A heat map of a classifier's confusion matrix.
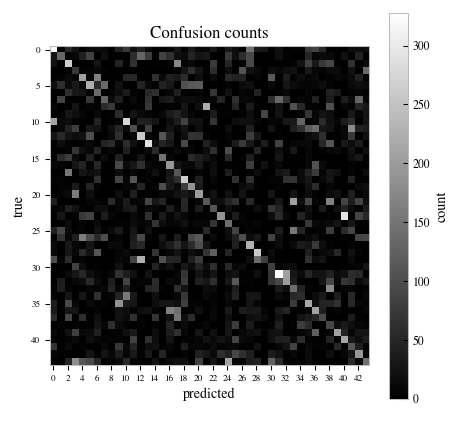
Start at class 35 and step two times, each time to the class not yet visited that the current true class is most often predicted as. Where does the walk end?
29
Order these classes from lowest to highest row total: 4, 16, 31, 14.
14, 16, 4, 31
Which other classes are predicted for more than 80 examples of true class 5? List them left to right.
7, 18, 19, 20
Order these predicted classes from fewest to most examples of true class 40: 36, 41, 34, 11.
36, 41, 34, 11
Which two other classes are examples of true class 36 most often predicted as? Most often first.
16, 17
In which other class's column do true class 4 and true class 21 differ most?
33
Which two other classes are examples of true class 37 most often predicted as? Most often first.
17, 2
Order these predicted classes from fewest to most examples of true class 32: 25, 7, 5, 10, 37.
7, 37, 5, 10, 25
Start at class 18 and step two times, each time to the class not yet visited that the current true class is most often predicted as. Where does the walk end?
41
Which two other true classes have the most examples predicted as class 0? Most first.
10, 29
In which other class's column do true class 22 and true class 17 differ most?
2
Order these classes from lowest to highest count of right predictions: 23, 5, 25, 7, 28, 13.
25, 7, 23, 5, 28, 13
